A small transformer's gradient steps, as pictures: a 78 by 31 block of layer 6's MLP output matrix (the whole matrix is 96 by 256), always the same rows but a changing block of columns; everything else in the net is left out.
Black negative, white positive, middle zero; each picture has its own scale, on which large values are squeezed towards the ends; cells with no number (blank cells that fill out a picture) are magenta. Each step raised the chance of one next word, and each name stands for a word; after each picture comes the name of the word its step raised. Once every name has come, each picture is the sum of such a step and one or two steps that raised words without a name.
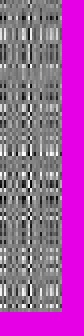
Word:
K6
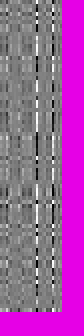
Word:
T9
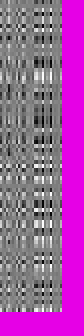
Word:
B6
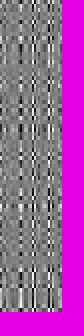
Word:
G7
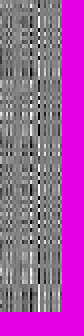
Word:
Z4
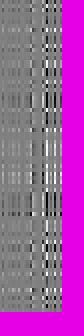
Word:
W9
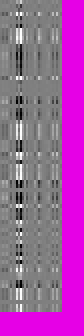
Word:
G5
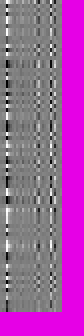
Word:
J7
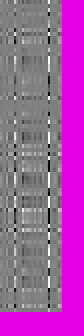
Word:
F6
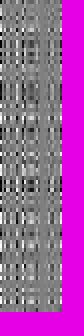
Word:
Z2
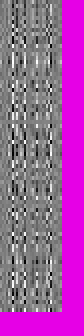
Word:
Z4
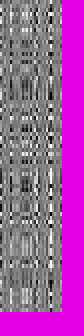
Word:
Z2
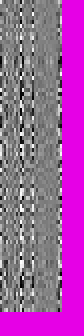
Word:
Z4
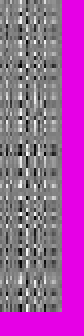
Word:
K6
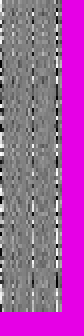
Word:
J7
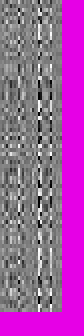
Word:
K6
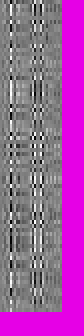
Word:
J7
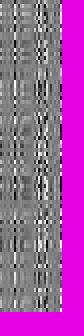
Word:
Z2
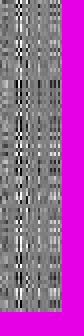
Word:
J7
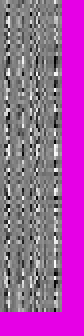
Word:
Z4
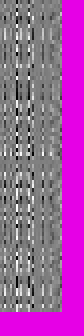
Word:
K6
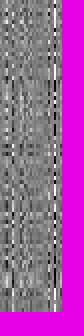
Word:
Z4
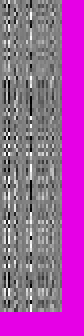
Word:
G5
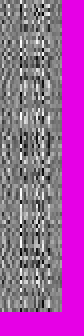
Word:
T9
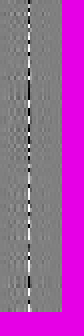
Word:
B6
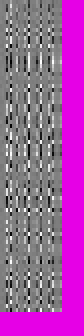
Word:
F6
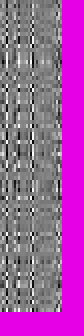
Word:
G5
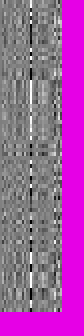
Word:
Z4
